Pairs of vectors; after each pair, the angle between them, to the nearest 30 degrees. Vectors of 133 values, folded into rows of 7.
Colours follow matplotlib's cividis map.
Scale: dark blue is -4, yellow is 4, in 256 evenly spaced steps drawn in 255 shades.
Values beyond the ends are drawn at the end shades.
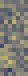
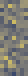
60 degrees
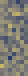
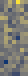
120 degrees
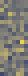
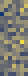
60 degrees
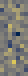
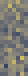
60 degrees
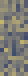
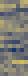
60 degrees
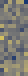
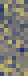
60 degrees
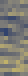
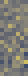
90 degrees
